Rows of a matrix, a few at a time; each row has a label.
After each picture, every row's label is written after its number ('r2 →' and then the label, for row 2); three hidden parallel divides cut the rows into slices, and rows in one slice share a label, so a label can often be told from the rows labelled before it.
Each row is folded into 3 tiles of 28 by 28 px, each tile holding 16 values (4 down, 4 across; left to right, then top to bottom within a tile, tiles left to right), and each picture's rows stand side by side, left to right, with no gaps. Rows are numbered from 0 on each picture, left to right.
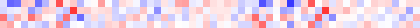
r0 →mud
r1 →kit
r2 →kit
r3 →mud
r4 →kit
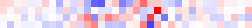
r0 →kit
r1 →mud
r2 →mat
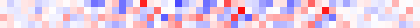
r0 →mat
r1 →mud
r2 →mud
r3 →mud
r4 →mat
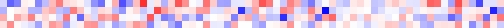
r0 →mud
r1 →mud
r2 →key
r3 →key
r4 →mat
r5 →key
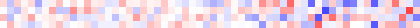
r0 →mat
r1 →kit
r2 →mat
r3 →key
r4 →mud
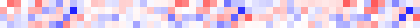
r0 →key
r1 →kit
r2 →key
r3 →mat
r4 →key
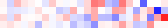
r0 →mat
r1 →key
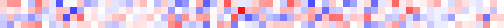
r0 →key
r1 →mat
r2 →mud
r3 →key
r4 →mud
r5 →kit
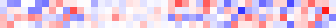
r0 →mud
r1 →mat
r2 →key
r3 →mud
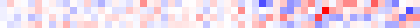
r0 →kit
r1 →mat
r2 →mat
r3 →mud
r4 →key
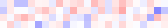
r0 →mat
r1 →kit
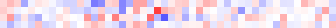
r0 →kit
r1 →mud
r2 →kit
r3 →mat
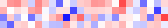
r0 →key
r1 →key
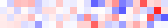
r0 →mat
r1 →mud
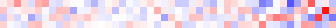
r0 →kit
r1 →mat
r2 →mat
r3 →mud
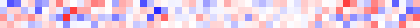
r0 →mud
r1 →key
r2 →mat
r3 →mat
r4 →key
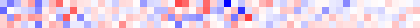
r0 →mud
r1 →kit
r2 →key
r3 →kit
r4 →mat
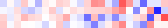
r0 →mat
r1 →key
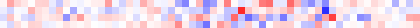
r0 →kit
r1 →mat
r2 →mud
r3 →key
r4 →kit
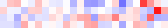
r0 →kit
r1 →mud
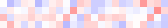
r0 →mat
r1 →mat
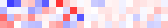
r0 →mud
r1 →mat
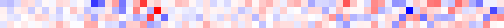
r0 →mat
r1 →mud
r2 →kit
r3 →kit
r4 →key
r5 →key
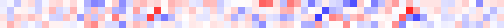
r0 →mat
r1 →mud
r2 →kit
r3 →key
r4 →mud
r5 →kit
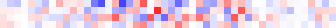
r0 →mat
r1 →mud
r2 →mud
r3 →mat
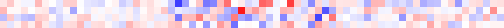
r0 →kit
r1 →mat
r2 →mud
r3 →key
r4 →kit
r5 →mat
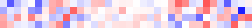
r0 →mud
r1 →kit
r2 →key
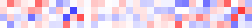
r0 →key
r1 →kit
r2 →mud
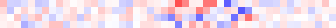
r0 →mat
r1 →mat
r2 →key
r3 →mat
